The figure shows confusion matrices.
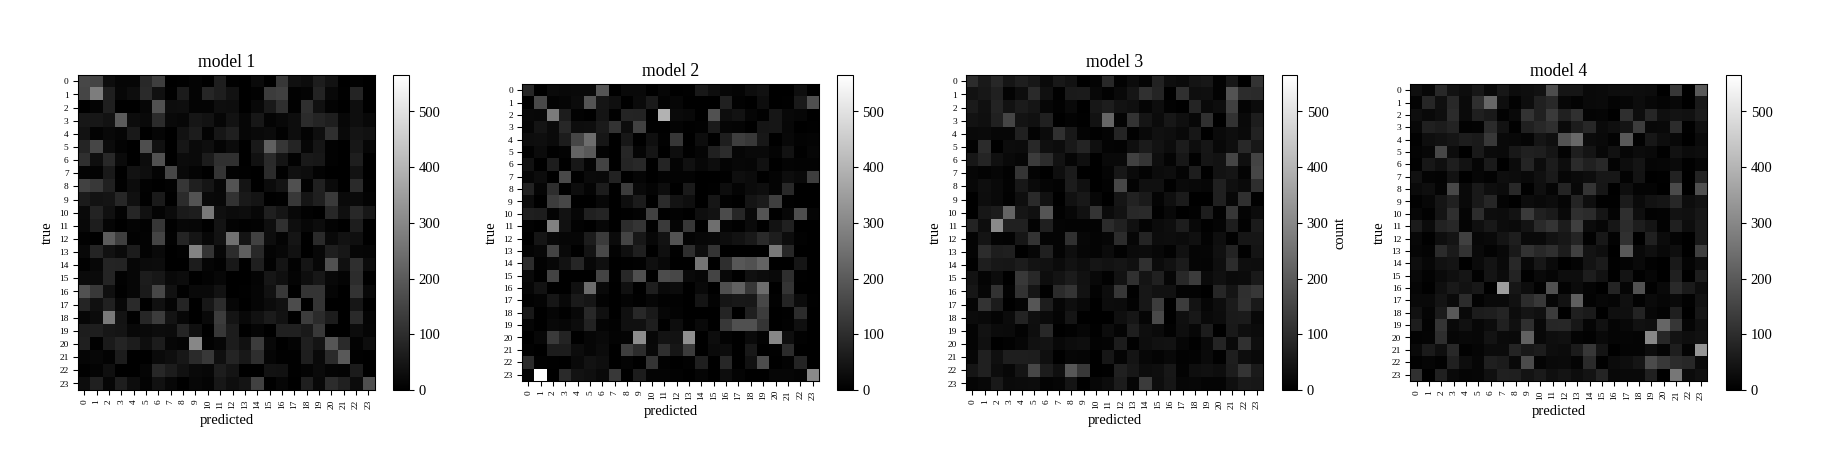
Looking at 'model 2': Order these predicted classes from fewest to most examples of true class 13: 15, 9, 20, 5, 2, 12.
12, 5, 9, 15, 2, 20
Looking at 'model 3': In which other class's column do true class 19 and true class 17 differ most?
5
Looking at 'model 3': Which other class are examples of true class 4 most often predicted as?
7
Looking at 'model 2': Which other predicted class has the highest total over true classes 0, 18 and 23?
1
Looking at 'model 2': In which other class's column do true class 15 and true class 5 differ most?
4
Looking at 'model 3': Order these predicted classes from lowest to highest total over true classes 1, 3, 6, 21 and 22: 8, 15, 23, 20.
20, 15, 8, 23
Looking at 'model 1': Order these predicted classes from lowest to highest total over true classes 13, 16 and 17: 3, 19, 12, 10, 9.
3, 12, 10, 19, 9
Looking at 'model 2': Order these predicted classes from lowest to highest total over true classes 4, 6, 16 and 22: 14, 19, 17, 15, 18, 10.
15, 14, 10, 18, 17, 19
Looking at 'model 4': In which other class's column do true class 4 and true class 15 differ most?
13
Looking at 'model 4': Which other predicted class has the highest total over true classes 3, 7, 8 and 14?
21
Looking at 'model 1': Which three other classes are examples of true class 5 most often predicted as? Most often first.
15, 1, 16
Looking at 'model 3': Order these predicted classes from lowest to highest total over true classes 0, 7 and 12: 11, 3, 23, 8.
3, 11, 8, 23
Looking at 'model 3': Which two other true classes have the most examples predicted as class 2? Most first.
11, 16
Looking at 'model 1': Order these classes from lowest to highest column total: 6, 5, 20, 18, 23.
23, 5, 18, 20, 6
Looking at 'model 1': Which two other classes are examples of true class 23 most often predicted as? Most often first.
14, 20
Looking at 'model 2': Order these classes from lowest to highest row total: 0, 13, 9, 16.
0, 9, 13, 16
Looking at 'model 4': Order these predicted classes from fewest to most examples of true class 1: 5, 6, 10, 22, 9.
22, 9, 10, 5, 6
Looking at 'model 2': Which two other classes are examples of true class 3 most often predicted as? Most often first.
9, 7
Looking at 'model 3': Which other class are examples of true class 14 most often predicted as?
21
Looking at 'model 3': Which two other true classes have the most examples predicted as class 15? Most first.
18, 17
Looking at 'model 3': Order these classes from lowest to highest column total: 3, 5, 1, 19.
19, 3, 1, 5
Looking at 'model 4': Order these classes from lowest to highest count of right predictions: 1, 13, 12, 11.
12, 1, 11, 13
